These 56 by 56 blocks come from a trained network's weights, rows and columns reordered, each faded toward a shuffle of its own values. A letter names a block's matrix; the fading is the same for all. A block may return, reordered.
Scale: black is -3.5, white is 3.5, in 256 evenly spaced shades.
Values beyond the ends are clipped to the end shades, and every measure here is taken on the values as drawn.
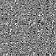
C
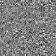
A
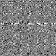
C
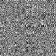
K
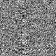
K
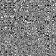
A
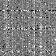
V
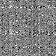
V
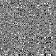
A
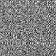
K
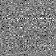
C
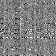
V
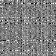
V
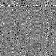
C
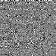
C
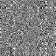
A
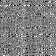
V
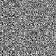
K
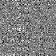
A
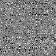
C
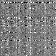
V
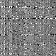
V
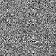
K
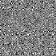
A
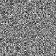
K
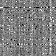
V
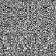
K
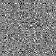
A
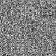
K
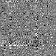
C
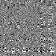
C
